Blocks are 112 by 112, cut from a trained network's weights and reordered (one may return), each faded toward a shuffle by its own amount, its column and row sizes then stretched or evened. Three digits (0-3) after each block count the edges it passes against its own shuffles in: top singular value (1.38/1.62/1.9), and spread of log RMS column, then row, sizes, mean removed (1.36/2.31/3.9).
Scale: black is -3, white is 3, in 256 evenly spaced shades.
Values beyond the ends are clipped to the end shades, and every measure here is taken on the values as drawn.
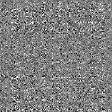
1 2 2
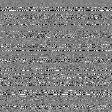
1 0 3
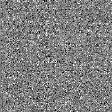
1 2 1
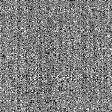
2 0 2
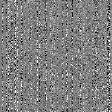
0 3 1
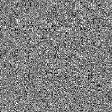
2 2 1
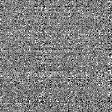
2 2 1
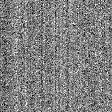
2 1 0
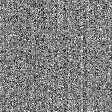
1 0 1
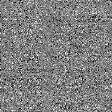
0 2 1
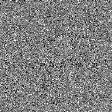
0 1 1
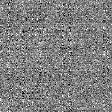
1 2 0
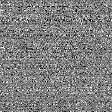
1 0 2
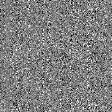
0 2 1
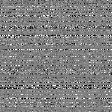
2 1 3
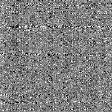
1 1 2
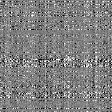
3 1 3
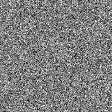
1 1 0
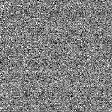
2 1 0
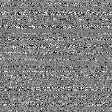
0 0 3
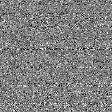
0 0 2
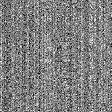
3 1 1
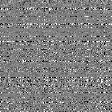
3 2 3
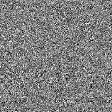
1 1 1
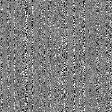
0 3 0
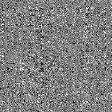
0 2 2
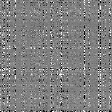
2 3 2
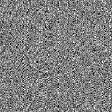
3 2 0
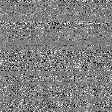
0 0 3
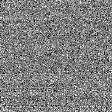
0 1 1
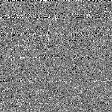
1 1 2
